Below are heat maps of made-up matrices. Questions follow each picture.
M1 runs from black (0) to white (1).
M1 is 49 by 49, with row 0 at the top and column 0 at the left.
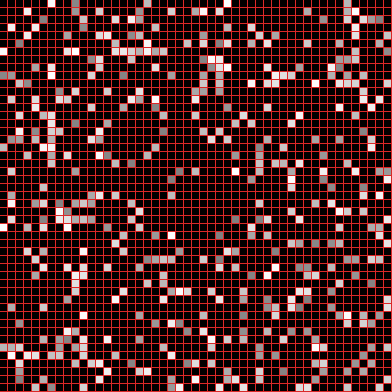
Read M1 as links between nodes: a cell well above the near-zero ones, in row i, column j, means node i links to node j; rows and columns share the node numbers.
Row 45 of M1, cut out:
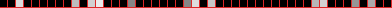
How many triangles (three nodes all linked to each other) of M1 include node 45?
8
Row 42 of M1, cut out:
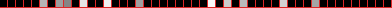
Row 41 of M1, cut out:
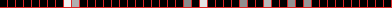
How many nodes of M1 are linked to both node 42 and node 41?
2
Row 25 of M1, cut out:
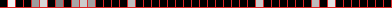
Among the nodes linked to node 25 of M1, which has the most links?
node 9
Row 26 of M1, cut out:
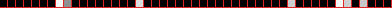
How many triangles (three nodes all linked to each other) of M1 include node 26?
4
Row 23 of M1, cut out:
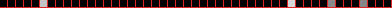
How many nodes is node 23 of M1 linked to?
4
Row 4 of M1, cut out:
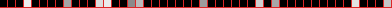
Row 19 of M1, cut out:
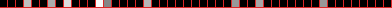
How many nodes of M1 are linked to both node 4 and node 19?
5
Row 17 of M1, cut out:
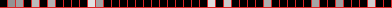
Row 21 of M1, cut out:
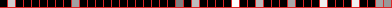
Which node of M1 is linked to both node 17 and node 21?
node 1
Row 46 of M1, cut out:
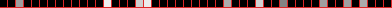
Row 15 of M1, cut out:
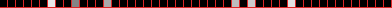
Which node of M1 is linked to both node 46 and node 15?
node 13
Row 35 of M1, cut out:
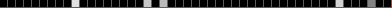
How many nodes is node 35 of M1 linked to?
5
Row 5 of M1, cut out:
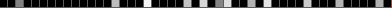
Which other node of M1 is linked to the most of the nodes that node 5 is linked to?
node 10
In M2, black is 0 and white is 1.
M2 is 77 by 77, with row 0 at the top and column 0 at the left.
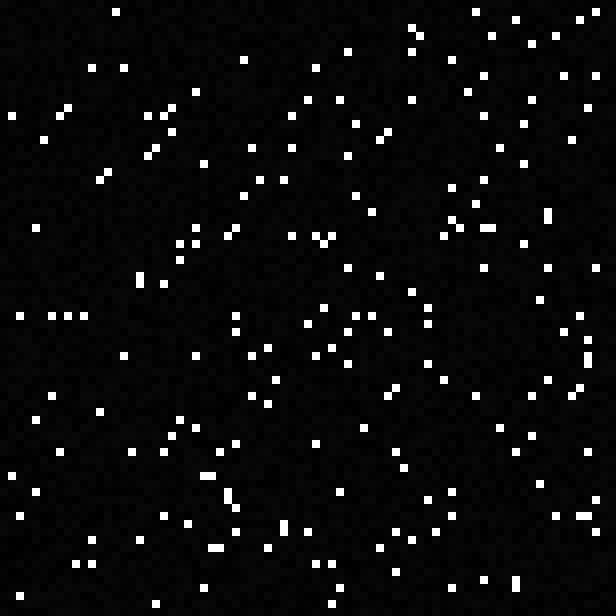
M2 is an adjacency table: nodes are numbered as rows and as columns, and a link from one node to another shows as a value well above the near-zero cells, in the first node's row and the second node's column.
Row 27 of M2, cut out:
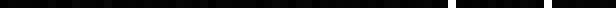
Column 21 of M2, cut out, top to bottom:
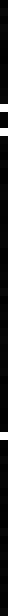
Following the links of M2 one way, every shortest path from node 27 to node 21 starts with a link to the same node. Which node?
node 56
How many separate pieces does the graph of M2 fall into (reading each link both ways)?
3
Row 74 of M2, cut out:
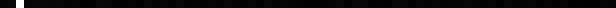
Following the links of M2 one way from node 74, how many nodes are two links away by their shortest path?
2
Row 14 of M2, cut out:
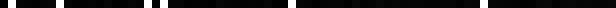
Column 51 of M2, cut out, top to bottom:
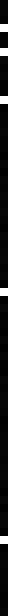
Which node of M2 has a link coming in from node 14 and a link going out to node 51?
node 36
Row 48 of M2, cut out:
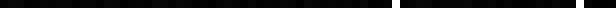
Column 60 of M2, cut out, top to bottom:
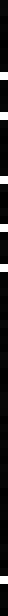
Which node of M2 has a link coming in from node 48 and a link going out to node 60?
node 72
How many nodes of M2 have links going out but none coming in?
4
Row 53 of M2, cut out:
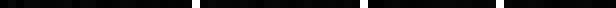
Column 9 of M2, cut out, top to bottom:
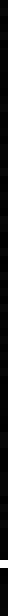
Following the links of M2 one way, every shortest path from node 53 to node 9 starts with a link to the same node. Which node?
node 45
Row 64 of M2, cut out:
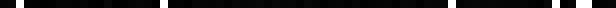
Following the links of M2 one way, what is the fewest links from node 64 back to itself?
2
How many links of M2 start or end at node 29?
11
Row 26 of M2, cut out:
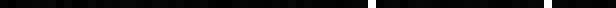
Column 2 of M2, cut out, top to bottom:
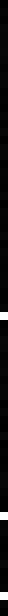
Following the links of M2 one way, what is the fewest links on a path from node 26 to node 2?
4
